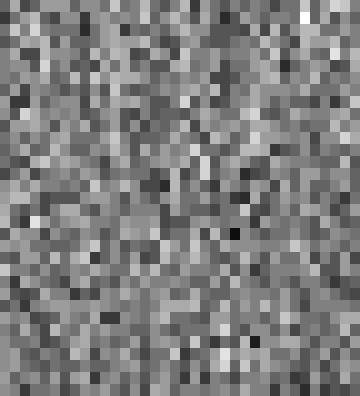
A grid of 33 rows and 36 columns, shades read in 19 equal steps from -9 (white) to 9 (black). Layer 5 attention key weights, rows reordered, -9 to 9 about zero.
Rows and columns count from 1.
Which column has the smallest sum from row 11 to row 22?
18
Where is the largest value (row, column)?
20, 24
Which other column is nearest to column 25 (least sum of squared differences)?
8
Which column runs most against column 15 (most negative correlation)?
23
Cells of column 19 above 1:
8
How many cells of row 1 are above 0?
17
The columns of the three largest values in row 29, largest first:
26, 22, 5
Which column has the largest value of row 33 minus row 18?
31
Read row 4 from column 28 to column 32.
-1 1 4 -4 -2
